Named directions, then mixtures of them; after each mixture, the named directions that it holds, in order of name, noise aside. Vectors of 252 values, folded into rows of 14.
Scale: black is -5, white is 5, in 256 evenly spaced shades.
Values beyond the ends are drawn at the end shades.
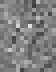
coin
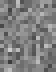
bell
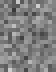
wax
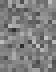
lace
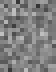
wax.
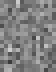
bell.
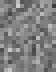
bell.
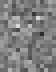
coin, lace, wax.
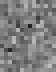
bell, coin.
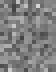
wax.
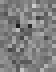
coin, lace.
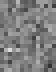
bell, coin.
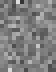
bell, lace, wax.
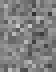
coin, wax.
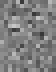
coin, lace, wax.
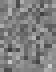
bell.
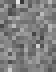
bell, lace, wax.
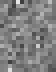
bell, lace, wax.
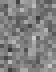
bell, coin, wax.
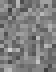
bell.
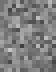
bell, coin, lace.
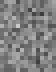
bell, coin, lace.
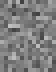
lace, wax.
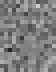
bell, coin, wax.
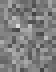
coin, lace.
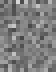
coin, lace, wax.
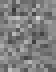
coin, wax.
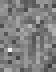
bell, coin.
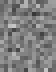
bell, lace, wax.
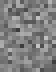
bell, coin, lace.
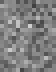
coin.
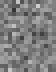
wax.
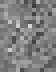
coin.
